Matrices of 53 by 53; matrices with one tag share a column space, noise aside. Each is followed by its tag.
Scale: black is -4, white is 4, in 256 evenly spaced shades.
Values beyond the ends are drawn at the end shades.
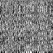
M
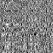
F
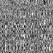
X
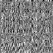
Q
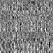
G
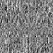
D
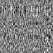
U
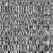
M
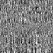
D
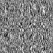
U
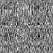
U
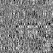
X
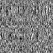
U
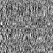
U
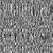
U
